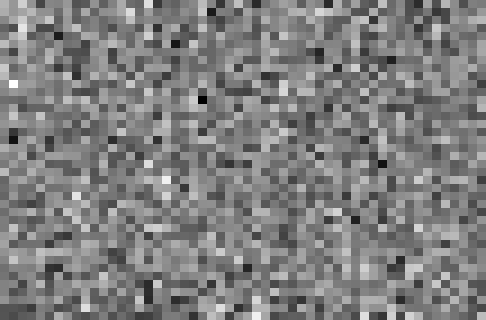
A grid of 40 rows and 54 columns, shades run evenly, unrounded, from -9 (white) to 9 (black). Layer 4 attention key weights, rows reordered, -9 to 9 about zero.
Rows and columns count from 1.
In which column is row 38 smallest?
29
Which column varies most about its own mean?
17
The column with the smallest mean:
19
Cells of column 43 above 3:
6
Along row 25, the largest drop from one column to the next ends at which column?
9
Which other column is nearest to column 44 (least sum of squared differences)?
25
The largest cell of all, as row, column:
13, 23
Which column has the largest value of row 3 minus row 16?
42
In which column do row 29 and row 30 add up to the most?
32
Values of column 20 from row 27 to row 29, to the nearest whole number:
-2 2 -1
